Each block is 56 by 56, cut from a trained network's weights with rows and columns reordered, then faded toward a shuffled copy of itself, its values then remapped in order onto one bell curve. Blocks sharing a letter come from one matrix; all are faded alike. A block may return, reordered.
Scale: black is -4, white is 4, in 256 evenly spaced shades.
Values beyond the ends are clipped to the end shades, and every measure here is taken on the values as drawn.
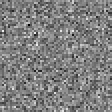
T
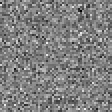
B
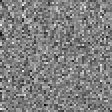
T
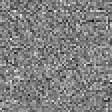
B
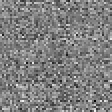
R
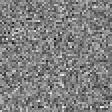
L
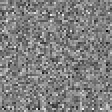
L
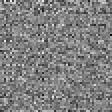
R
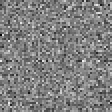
L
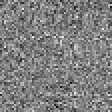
T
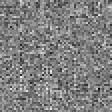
T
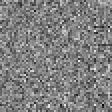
T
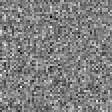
T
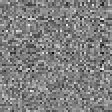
R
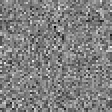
T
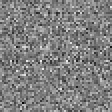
L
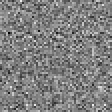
B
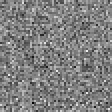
B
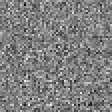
L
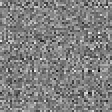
R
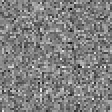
L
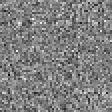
B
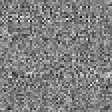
R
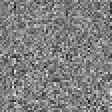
T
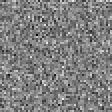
B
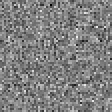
B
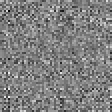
R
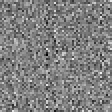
T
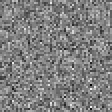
T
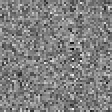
T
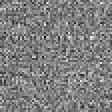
R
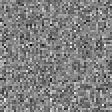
T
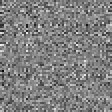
R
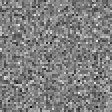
B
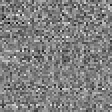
R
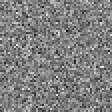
B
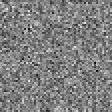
B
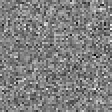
L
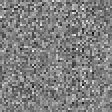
T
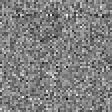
L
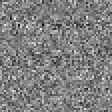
B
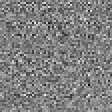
R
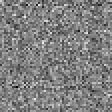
B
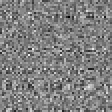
R
